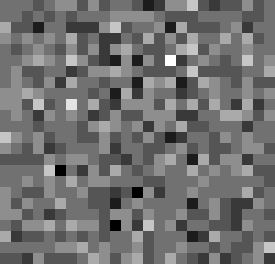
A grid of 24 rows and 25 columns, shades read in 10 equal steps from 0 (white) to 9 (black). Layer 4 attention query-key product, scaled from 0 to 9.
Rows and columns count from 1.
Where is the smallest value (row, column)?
6, 16
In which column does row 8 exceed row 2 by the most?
13
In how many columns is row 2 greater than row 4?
9
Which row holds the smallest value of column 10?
12
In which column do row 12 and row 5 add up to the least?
17
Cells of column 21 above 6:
1
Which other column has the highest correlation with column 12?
4
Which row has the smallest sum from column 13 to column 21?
10
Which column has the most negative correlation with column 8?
11
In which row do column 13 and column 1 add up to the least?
22
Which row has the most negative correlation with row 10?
3
